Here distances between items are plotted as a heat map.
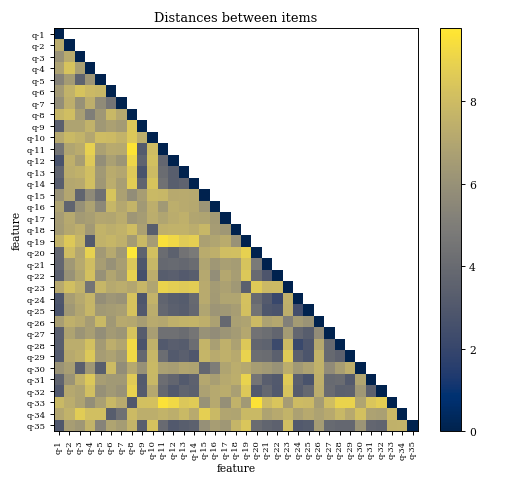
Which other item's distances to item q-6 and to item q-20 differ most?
q-34
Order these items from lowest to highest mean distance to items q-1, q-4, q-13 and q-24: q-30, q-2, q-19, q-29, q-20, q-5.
q-29, q-20, q-5, q-30, q-19, q-2
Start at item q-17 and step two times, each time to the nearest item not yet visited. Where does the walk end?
q-23
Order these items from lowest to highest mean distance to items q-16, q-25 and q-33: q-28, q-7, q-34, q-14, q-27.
q-27, q-28, q-14, q-7, q-34
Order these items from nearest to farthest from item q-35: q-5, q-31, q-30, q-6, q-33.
q-31, q-5, q-30, q-6, q-33
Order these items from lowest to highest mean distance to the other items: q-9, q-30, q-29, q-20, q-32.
q-9, q-32, q-29, q-20, q-30
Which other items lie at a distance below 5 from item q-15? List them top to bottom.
q-3, q-5, q-30
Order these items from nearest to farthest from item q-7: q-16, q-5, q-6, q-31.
q-6, q-5, q-31, q-16
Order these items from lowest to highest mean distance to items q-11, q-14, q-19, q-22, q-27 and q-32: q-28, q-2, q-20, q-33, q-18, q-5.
q-28, q-20, q-5, q-18, q-2, q-33
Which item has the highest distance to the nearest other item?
q-7
